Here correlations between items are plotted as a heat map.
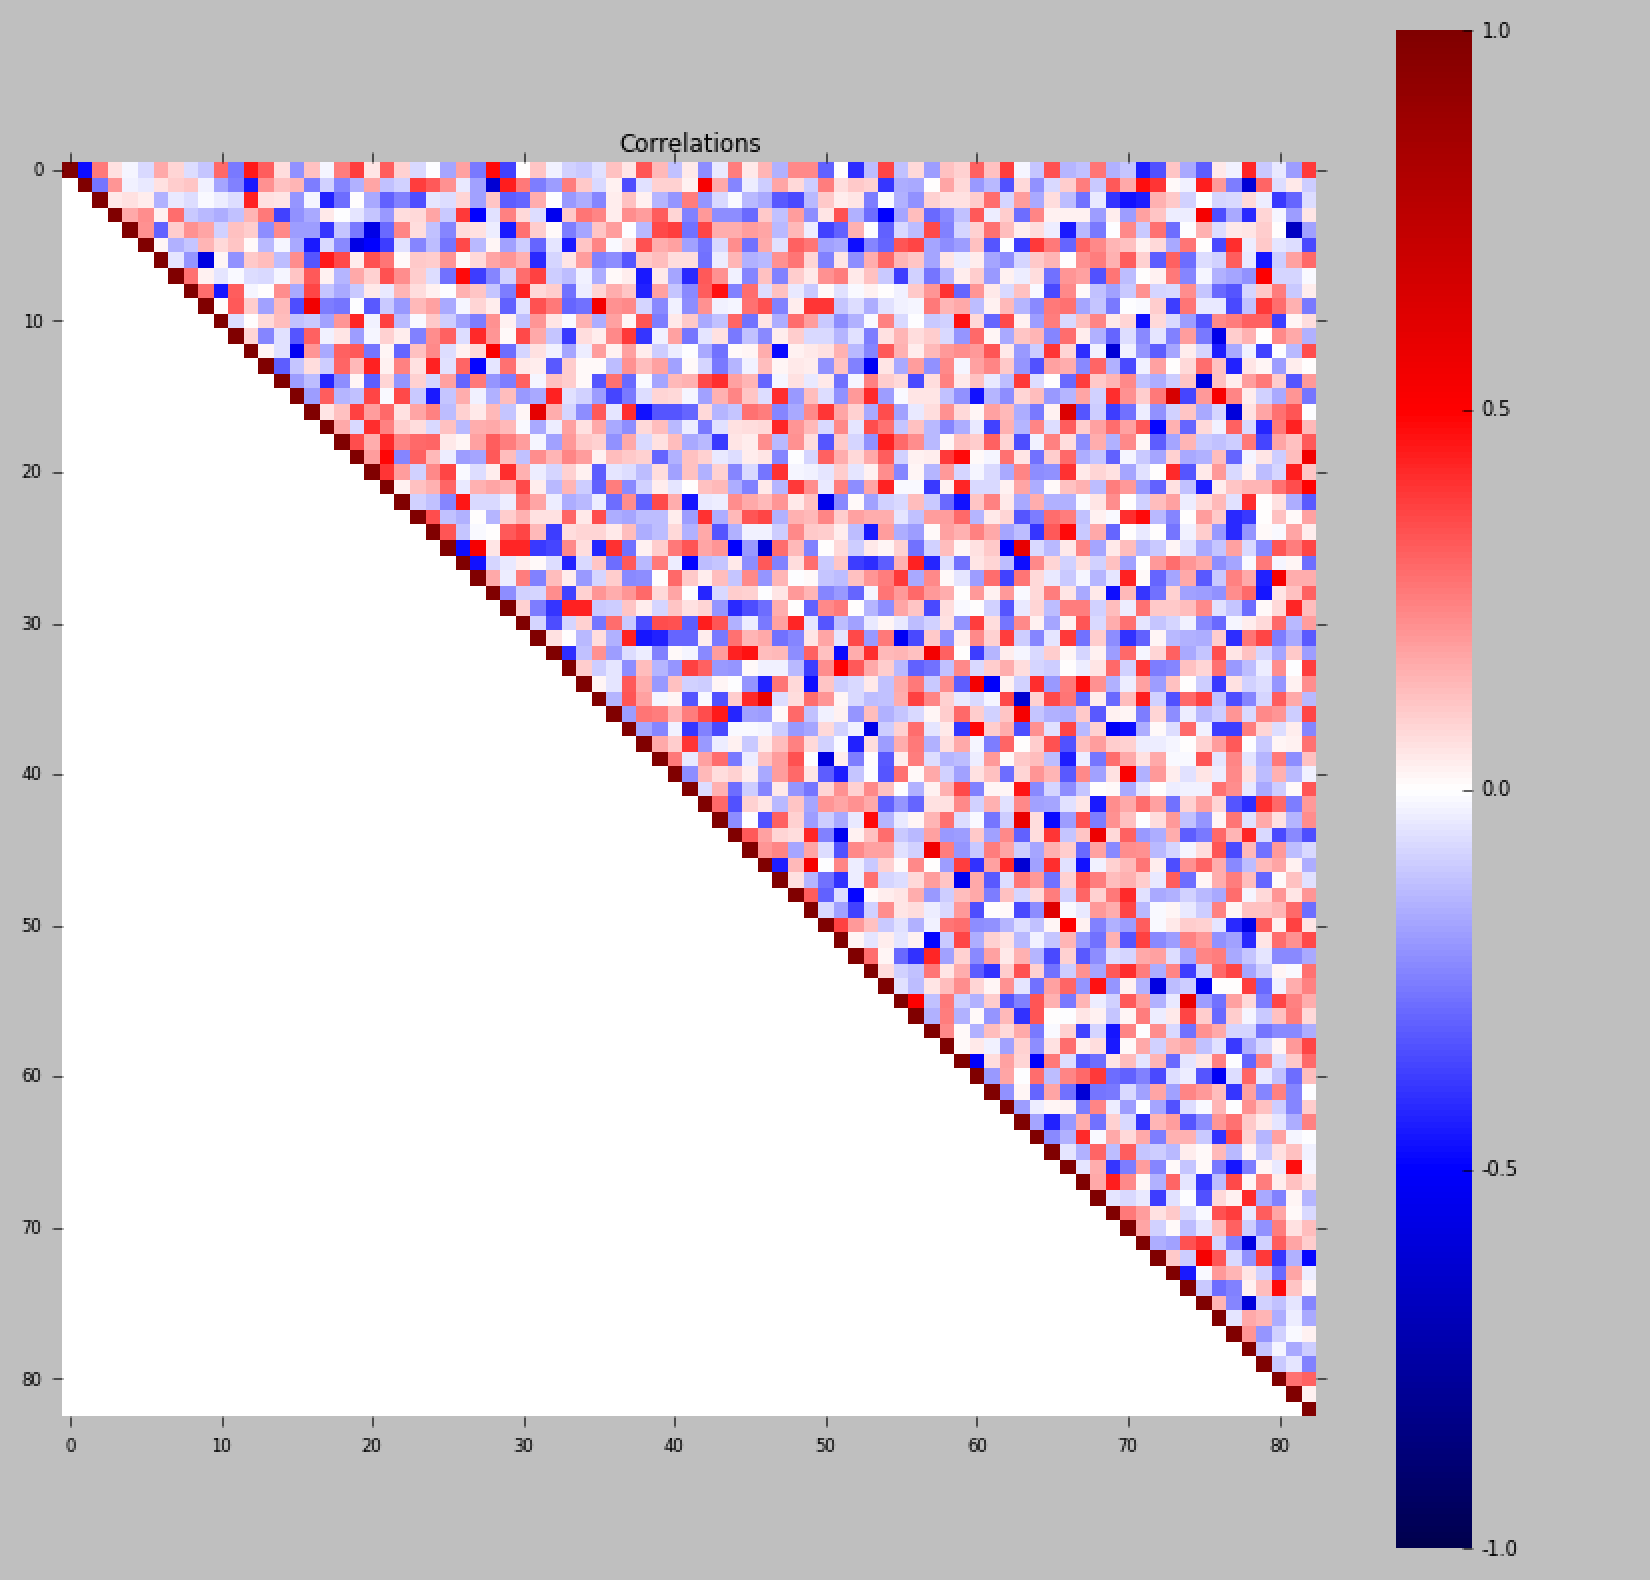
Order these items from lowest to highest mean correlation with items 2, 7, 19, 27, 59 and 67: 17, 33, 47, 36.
47, 17, 33, 36
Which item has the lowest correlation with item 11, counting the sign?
76
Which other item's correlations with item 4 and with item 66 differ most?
81
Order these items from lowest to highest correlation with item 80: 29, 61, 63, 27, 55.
63, 29, 61, 55, 27
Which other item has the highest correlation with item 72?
75
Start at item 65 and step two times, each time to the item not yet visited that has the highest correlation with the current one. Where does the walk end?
46
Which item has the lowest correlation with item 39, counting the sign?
50
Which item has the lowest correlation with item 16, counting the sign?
77
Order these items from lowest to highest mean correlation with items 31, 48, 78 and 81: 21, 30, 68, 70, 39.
39, 70, 30, 68, 21
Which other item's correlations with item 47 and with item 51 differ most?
59
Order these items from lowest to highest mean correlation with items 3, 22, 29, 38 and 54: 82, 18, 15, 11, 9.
9, 11, 15, 82, 18
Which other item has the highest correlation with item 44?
68
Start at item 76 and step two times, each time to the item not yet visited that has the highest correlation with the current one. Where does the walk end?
73
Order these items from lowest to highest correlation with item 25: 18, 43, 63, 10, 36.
10, 18, 43, 36, 63
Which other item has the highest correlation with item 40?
70
